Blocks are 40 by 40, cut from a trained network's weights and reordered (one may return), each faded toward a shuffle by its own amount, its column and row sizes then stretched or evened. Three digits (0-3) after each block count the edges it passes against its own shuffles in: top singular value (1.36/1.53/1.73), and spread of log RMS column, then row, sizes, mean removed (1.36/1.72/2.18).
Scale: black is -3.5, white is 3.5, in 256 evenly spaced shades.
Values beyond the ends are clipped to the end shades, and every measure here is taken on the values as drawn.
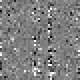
0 3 0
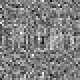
3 1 0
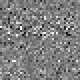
0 1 3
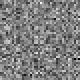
3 1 1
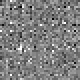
0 2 2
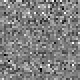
0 0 2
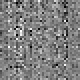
2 3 2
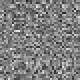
3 1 0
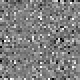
1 2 2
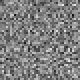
3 0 3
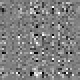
3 3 3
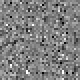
0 3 1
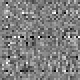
3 2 2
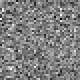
2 1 0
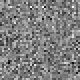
0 1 1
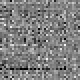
2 2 2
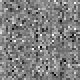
0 1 1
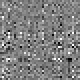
2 3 2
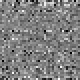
2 1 3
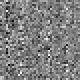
1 2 0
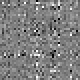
1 3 2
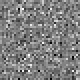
0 2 2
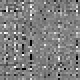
2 3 2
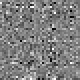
2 2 2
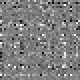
0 2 3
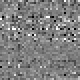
0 1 3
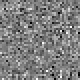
0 1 1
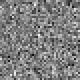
0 1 0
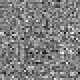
1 0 1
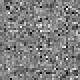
1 2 1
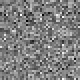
2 1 0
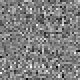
1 1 1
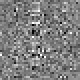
3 2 2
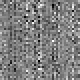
3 3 0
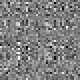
3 3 2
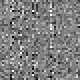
0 3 0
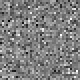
0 1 1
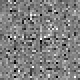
0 3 1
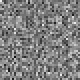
3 0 0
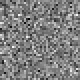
0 1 0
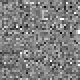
0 1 2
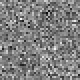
2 1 1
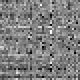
2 2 1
